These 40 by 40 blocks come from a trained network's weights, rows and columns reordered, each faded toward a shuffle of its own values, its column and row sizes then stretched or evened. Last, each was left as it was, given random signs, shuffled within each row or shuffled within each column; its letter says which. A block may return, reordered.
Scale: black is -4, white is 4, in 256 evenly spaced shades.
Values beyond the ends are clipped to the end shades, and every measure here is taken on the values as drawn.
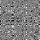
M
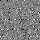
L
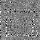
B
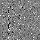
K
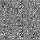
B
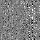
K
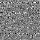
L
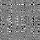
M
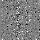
K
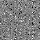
K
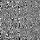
B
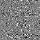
B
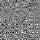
M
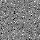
K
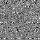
L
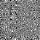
B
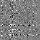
B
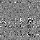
B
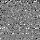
L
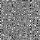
B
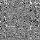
B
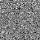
L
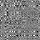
M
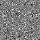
B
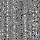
K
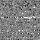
L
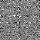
B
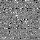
L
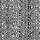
M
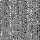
K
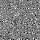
L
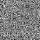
B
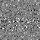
L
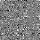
B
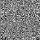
B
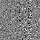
K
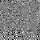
B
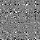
B
